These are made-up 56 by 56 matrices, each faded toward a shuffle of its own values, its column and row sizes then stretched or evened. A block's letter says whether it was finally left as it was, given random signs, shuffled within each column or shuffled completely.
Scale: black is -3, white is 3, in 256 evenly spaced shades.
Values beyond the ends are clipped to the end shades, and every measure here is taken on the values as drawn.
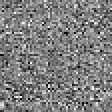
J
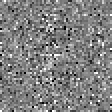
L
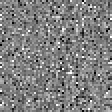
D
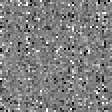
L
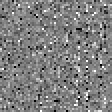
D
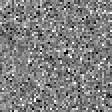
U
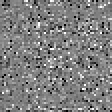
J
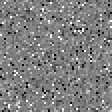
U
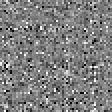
L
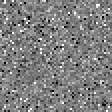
U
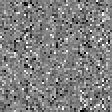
D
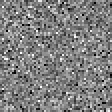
U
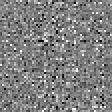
J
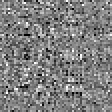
J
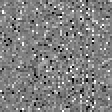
D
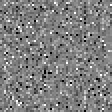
D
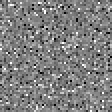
U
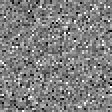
U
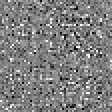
J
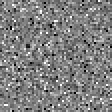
U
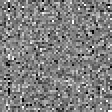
D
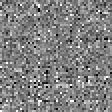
L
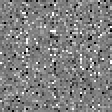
D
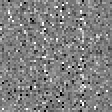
D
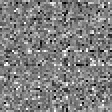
J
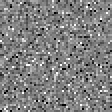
U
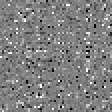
J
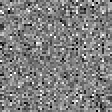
J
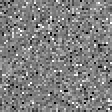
U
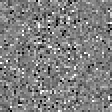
D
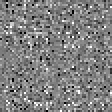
L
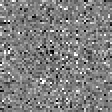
J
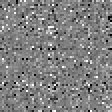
L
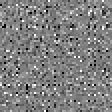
J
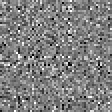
J
